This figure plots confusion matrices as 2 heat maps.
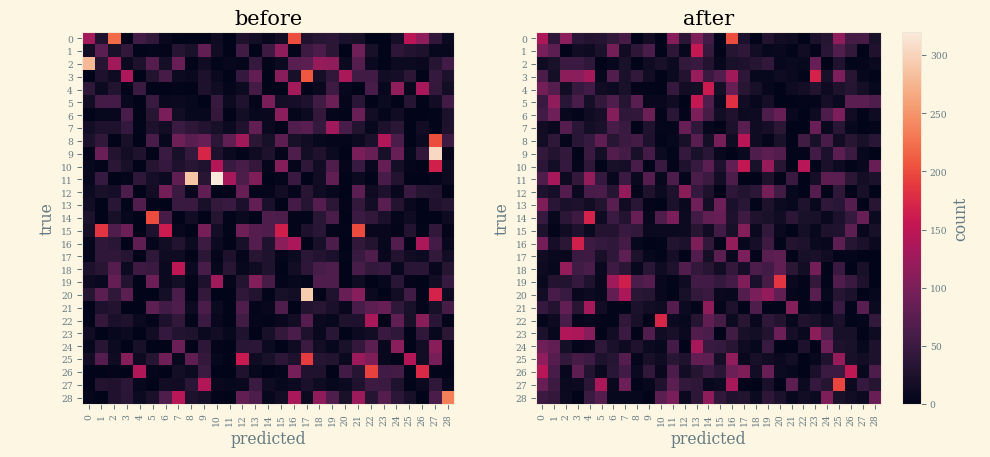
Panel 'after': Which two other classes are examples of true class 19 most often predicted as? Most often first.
20, 7
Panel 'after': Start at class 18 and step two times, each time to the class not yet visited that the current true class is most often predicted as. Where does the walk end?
23
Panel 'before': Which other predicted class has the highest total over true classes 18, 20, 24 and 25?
17
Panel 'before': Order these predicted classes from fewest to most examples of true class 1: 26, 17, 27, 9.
27, 26, 17, 9
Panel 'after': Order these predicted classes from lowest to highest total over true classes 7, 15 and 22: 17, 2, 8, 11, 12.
11, 8, 12, 2, 17
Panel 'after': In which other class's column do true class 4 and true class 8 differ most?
14
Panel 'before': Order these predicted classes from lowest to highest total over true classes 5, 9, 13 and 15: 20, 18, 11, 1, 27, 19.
20, 11, 19, 18, 1, 27
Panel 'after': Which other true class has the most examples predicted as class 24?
28
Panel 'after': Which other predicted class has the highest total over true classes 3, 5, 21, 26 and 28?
16
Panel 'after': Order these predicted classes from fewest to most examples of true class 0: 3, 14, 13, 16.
3, 14, 13, 16
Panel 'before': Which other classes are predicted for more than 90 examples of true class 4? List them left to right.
16, 24, 26
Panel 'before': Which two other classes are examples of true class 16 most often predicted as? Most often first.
26, 15
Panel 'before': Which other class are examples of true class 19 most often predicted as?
10
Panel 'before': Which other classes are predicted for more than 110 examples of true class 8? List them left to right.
12, 23, 27
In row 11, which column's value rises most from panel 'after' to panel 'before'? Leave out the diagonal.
10
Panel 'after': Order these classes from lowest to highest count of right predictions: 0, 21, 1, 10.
10, 1, 21, 0
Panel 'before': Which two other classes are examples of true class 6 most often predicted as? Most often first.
15, 21
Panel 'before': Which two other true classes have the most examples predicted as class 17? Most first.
20, 3
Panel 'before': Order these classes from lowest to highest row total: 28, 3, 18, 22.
22, 18, 3, 28
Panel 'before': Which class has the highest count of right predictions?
28
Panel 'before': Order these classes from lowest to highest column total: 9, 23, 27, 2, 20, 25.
20, 25, 23, 2, 9, 27
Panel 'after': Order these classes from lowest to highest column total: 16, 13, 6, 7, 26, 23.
26, 23, 6, 7, 16, 13
